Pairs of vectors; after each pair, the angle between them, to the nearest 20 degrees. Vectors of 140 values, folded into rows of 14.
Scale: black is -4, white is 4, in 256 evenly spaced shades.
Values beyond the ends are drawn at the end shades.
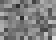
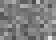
80 degrees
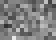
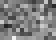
20 degrees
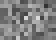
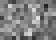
60 degrees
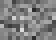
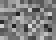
60 degrees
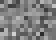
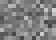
140 degrees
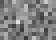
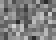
160 degrees
